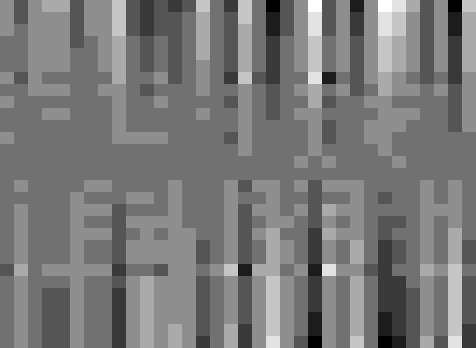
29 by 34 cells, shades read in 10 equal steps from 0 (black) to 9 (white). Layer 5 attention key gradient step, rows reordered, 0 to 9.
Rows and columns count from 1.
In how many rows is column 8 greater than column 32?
3
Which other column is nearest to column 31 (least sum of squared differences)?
13
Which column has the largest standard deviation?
23
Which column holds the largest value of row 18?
24
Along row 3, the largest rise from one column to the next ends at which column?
34
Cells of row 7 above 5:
4
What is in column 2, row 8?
4
